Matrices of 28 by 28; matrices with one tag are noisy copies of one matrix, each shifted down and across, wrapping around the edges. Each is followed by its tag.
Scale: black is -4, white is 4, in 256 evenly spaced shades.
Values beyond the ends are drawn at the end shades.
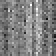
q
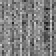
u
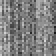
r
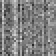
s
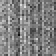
r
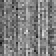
r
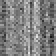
q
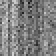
q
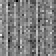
u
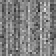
r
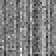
s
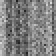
q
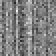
s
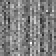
r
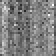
q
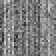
r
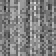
r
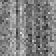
q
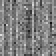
u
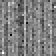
u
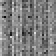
r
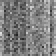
q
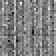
u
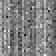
r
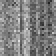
q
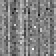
s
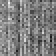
r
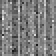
u
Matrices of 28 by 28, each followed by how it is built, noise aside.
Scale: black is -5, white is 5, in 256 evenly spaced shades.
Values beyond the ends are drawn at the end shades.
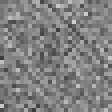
Toeplitz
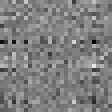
low rank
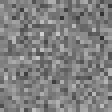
noise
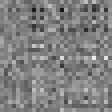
low rank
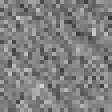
Toeplitz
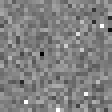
sparse
